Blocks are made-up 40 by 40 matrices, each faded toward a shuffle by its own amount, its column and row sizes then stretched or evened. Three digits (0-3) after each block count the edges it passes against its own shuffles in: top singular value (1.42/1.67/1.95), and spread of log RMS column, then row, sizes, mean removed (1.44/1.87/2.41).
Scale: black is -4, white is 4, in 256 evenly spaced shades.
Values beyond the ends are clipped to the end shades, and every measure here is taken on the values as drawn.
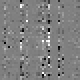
2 3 1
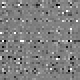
1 1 3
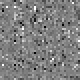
0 2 1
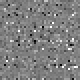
0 0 2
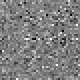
2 0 1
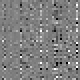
3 3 1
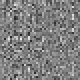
2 2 0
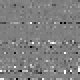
1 0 3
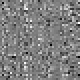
2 3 1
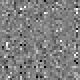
0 2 1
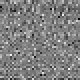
3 1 0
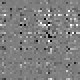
1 2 3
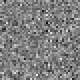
0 0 1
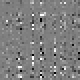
1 3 2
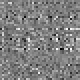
2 0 3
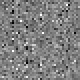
0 2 0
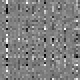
3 3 1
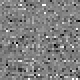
1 0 2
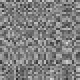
3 0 2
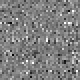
1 1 2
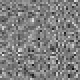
3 2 0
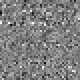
1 0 2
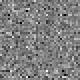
1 0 2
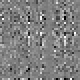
3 3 2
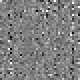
0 2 1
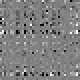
3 3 3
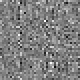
2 2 0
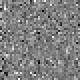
1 1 0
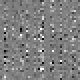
2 3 1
